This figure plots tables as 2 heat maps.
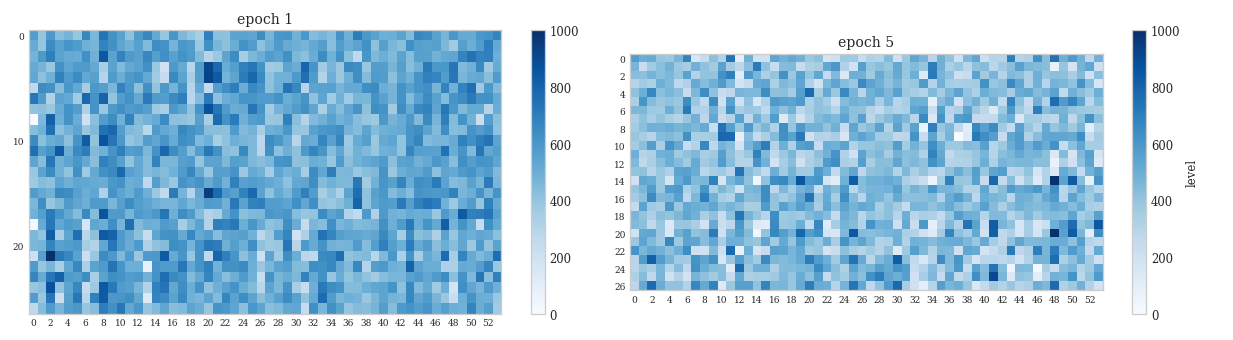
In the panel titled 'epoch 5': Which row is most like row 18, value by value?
13
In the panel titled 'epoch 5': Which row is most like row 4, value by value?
16
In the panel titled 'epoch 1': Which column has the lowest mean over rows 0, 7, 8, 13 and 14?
0
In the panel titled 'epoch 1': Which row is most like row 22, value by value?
25
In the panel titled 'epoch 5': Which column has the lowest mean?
52
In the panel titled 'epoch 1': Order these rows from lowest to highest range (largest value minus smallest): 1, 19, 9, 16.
1, 16, 9, 19
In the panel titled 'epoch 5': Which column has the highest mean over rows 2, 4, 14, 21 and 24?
19
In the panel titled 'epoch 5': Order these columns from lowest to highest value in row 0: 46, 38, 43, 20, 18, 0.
20, 38, 18, 0, 46, 43
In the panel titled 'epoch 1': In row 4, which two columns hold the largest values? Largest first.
20, 21
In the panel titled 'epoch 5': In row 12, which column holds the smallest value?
48
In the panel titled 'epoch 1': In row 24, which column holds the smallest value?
48
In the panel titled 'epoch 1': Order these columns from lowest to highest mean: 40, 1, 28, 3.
1, 28, 3, 40
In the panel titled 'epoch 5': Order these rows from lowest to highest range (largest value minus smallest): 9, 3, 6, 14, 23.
3, 6, 23, 9, 14
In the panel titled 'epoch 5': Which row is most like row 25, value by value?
24
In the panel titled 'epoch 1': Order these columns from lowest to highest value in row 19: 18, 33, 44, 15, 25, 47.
44, 25, 47, 15, 18, 33
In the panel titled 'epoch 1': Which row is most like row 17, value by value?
2
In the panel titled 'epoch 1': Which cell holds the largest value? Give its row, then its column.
21, 2
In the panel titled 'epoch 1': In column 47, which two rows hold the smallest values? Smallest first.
22, 25
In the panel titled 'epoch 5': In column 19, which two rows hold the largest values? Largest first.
14, 20
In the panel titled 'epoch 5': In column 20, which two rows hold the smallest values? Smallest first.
9, 19
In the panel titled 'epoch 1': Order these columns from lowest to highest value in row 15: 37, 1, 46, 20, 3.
1, 46, 3, 37, 20
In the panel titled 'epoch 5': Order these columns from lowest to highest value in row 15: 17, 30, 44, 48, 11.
11, 17, 44, 30, 48
